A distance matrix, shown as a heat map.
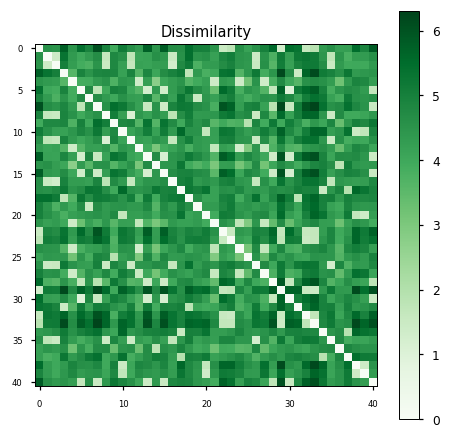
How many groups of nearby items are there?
10
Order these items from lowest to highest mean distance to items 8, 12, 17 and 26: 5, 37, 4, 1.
1, 37, 4, 5
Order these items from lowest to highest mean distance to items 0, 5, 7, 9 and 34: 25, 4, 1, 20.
25, 4, 1, 20
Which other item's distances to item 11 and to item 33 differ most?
8
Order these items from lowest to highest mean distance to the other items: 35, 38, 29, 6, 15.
35, 15, 6, 38, 29
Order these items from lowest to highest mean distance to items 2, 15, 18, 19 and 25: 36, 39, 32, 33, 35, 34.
35, 36, 39, 34, 32, 33
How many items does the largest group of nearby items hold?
7
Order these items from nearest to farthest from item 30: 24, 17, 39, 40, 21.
40, 21, 24, 39, 17
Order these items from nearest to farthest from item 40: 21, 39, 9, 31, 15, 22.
15, 21, 39, 31, 9, 22
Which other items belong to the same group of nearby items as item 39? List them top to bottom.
10, 20, 38
